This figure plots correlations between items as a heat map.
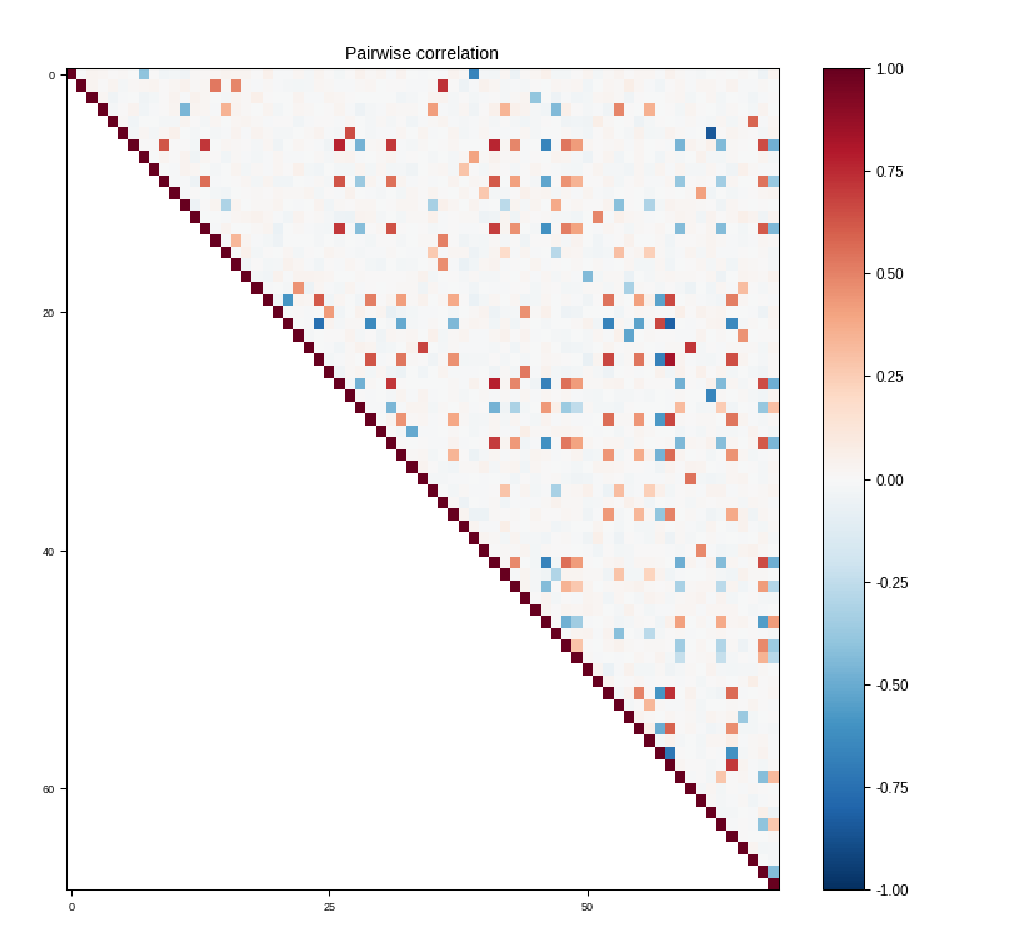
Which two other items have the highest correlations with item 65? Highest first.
22, 18
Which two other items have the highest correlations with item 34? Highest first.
23, 60
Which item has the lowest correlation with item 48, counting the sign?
46
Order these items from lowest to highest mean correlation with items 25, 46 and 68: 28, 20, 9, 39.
9, 39, 20, 28
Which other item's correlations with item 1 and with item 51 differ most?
36
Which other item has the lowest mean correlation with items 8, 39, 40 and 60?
0
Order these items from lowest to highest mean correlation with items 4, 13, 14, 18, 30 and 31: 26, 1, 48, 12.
12, 1, 48, 26
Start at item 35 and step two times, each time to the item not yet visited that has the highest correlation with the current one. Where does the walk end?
53
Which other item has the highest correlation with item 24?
58
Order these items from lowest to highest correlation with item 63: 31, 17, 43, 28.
31, 43, 17, 28
